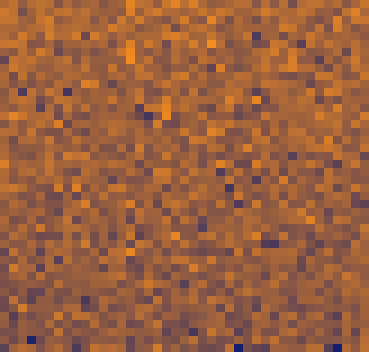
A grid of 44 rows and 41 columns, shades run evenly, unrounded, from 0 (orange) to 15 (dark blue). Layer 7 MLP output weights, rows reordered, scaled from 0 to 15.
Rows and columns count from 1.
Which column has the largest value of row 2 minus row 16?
38
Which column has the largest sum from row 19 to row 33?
23
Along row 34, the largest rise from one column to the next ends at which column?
5
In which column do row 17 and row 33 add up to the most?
7
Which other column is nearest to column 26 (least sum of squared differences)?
12
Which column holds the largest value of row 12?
8
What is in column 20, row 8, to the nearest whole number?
4
